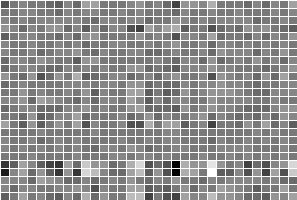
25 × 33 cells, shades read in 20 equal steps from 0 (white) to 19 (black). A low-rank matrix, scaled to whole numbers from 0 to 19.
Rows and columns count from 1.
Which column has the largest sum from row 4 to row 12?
5
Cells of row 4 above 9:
17
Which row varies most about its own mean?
22
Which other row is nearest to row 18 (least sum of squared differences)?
6
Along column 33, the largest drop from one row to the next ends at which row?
21
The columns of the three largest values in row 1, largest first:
20, 1, 7
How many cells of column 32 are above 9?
9
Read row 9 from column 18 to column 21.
10 11 12 9
